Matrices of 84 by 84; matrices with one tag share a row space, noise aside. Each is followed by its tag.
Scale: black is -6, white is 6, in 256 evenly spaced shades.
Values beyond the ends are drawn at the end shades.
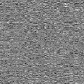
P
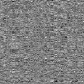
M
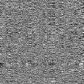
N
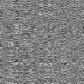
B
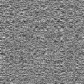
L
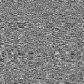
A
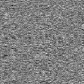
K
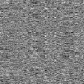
P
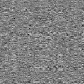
K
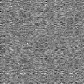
L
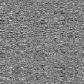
L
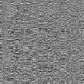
B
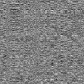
M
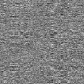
M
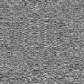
P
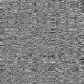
N
